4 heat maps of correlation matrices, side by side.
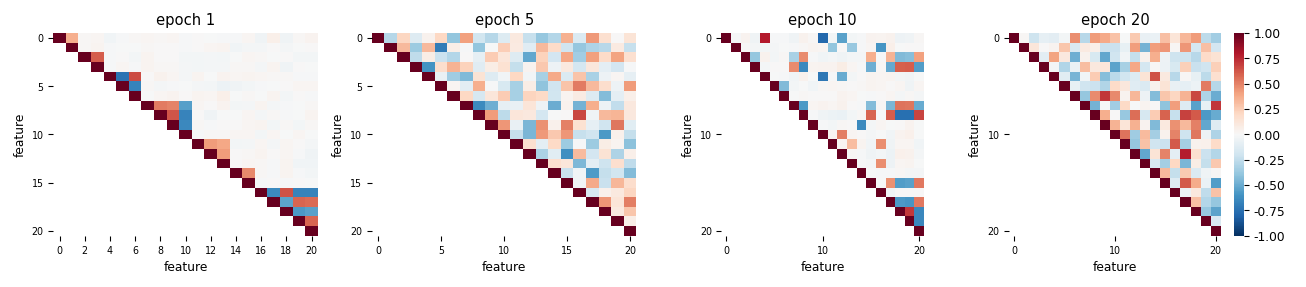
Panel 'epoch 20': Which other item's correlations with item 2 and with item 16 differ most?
9
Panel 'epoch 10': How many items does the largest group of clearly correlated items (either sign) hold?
9
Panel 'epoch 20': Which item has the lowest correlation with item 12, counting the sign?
13
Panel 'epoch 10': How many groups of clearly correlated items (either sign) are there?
5
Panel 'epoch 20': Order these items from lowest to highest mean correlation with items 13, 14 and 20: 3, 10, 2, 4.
10, 3, 2, 4
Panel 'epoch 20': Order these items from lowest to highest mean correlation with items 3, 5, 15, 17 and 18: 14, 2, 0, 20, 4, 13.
20, 13, 2, 4, 14, 0
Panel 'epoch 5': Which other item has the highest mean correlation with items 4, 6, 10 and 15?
9
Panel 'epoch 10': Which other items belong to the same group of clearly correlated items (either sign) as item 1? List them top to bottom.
11, 13, 16
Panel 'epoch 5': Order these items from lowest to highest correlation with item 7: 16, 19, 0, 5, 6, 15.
16, 19, 5, 15, 6, 0
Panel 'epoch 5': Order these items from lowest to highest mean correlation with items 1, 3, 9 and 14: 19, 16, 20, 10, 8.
20, 16, 8, 19, 10
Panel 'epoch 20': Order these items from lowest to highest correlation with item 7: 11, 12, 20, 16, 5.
5, 12, 11, 16, 20
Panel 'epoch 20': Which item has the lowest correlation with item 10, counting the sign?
3
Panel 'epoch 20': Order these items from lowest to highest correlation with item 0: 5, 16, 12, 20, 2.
20, 2, 5, 16, 12
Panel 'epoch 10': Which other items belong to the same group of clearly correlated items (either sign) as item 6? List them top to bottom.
5
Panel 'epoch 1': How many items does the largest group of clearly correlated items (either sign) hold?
5
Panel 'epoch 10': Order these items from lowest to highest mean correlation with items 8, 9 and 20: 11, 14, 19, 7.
19, 7, 14, 11
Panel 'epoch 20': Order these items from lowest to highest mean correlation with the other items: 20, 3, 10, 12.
20, 3, 10, 12
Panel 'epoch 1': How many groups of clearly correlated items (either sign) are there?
7
